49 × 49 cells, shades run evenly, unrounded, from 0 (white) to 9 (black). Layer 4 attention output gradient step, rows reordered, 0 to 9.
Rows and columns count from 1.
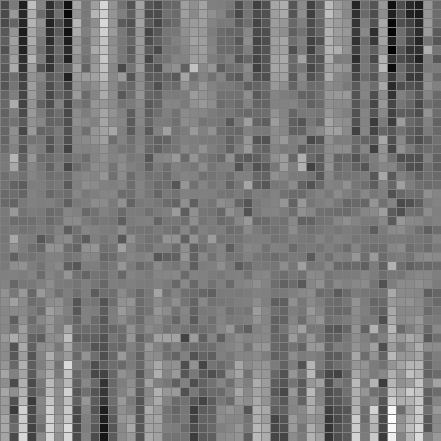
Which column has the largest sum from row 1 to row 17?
44
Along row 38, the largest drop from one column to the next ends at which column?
22
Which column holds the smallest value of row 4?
12
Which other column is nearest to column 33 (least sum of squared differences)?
15
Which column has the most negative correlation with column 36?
43
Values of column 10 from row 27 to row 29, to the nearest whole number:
6 4 4
